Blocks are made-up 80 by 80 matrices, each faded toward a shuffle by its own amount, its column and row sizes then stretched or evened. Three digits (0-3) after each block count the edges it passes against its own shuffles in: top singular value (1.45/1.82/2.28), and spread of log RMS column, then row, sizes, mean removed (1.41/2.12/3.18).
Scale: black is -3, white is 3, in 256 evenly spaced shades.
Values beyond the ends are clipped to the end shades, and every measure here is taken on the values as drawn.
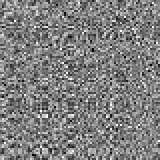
3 1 0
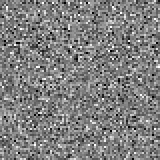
0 0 1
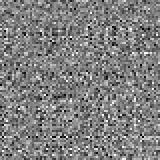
2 1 2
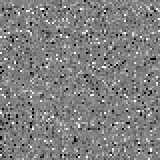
0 1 1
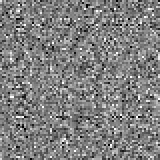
2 1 1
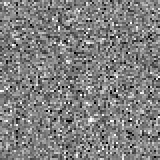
1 1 1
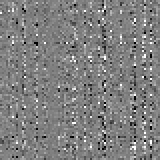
0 3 1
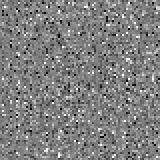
1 2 0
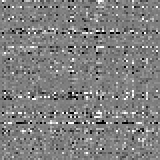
2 2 3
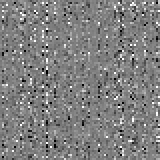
0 3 1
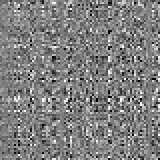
3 3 2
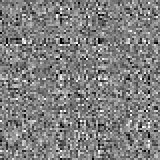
3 2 2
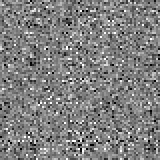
2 1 2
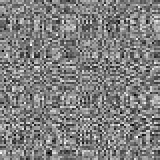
3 0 2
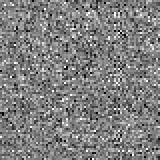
2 1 0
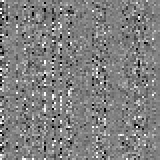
0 3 0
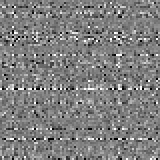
3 1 3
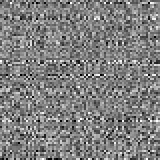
3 0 3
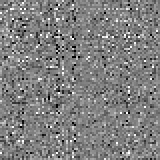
0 2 2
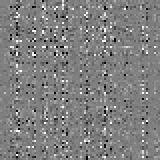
1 3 2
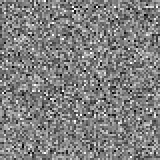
1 0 1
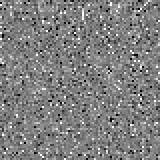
0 1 0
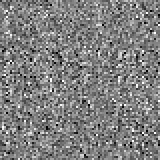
1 1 1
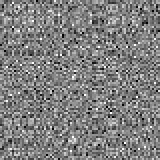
3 0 0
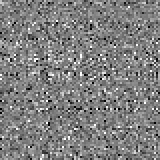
2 1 2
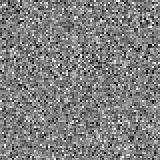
0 0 1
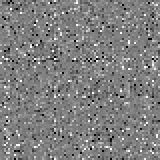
1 1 1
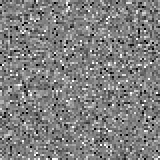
1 1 0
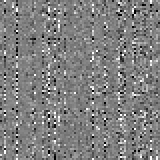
2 3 1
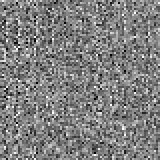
2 2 0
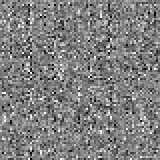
2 2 1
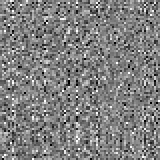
3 2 0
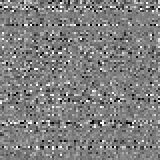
2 1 3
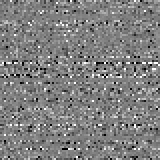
1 0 3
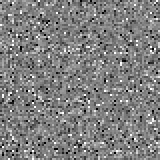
1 1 1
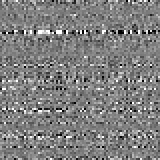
3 1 3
